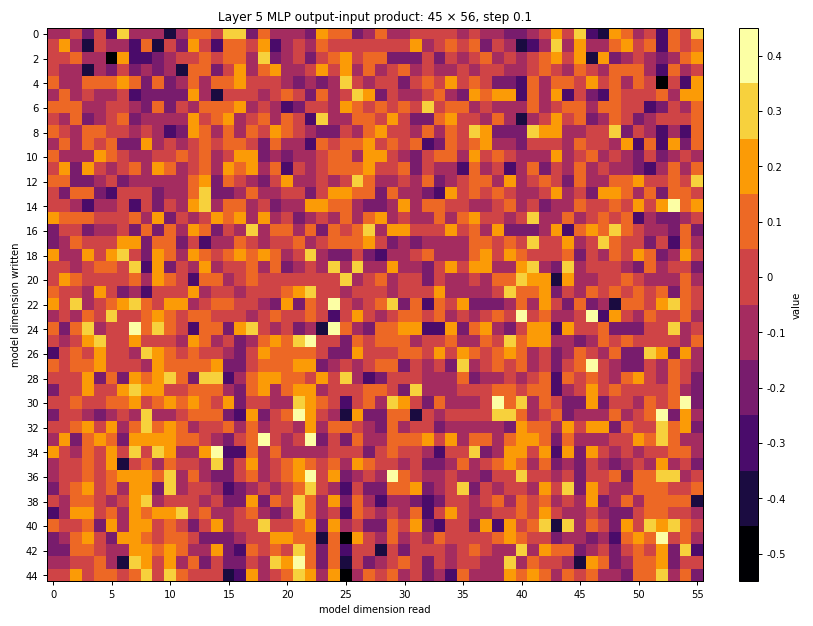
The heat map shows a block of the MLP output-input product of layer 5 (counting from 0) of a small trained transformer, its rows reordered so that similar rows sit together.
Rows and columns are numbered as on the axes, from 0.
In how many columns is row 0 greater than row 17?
24
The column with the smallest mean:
32
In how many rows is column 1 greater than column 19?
15
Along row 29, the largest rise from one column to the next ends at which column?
31
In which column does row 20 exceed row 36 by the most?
25
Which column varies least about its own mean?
1
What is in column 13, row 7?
0
